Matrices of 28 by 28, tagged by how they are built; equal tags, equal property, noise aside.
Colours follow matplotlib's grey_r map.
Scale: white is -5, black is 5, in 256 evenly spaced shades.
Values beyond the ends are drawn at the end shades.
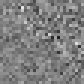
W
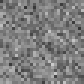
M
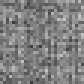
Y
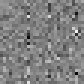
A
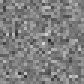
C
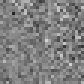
W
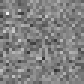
C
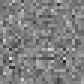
C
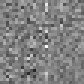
A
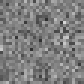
C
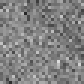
M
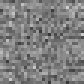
Y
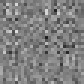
C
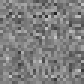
C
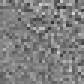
W
